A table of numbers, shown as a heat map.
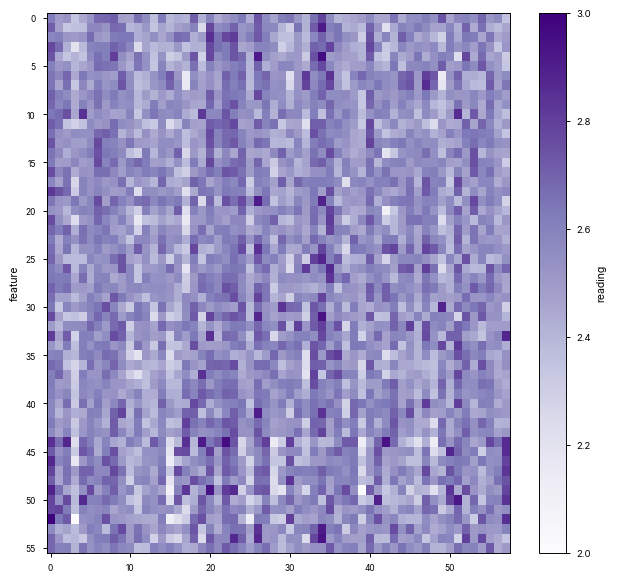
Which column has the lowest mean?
3
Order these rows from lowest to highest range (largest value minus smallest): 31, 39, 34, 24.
39, 34, 24, 31
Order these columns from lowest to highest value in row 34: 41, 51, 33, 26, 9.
41, 9, 26, 33, 51
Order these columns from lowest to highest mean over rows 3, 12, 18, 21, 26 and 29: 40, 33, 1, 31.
31, 1, 33, 40
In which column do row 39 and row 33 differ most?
57
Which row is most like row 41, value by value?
53
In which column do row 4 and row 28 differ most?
34
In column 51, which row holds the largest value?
50
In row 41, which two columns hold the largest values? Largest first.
26, 34
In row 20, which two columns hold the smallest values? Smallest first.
42, 17
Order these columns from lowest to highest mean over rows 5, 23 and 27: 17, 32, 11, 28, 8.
17, 28, 32, 11, 8
